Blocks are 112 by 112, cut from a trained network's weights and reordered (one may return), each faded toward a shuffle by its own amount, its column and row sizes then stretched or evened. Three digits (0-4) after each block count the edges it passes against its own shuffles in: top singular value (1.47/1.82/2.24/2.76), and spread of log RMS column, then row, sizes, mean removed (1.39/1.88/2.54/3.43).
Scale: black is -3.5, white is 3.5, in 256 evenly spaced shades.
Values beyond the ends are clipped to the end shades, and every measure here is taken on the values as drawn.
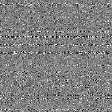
2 1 4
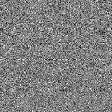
3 1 2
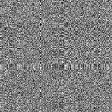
4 3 1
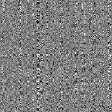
3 4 1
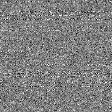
1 0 3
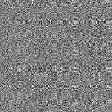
3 2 2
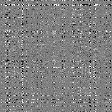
1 4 4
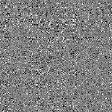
1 3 3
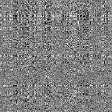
3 3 3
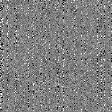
2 4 1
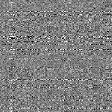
3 2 4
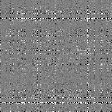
3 3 4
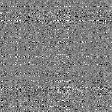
1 3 4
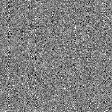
2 3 0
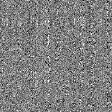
1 3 0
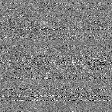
2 1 4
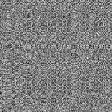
4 0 2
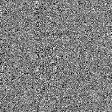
1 2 2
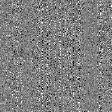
0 4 1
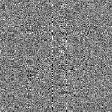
3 3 2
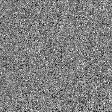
0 1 1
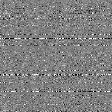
3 1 4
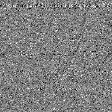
1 1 3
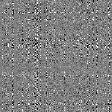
2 4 3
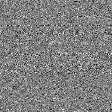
0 0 3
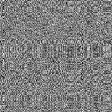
4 1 2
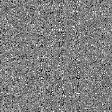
1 3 1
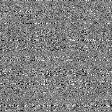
1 0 4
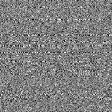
3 0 3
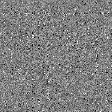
0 2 2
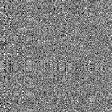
3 2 1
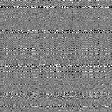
4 0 4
